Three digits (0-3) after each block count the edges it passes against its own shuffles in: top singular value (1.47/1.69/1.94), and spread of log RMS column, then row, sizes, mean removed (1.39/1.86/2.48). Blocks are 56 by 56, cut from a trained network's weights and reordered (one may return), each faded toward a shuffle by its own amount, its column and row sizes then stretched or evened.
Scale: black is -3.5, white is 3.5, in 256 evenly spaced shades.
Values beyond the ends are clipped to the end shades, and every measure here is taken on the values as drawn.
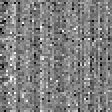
3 2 1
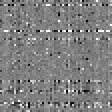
2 1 3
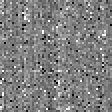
0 1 0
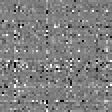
0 1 3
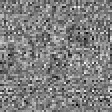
2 1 2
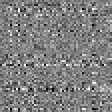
3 1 3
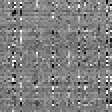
1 3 2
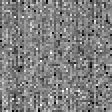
2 0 0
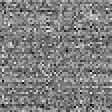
1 1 1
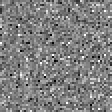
0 1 1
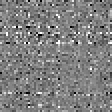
1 2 3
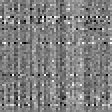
3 0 3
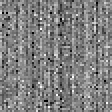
3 2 0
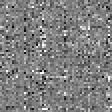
0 3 2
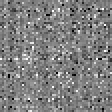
1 0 2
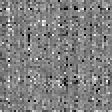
2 2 2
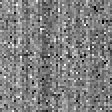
2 0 0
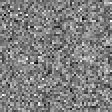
1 0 1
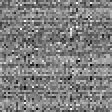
2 1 0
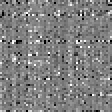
2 1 3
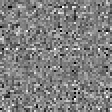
0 2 2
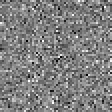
0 1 1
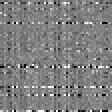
3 0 3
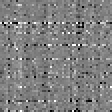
1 1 3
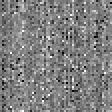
2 2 0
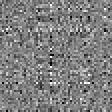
3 3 2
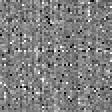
1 0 1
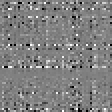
2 2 3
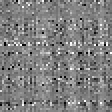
2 0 3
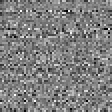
2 0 3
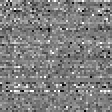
1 0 3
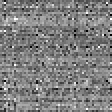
2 1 2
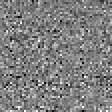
0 2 2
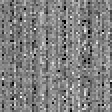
3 3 0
